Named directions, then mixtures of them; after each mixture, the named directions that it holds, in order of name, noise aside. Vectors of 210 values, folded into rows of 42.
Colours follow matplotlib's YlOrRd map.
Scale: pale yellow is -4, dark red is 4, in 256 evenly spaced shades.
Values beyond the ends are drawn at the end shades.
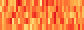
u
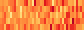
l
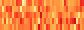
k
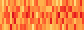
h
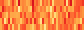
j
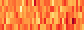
k, l.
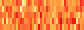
k.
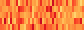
h, j.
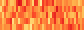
u.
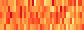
l.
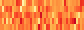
k.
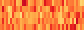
k, l.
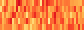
u.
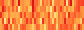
j.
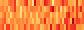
l.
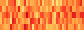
h, u.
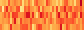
h, k.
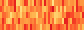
l, u.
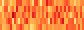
h, u.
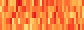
u.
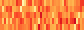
k.
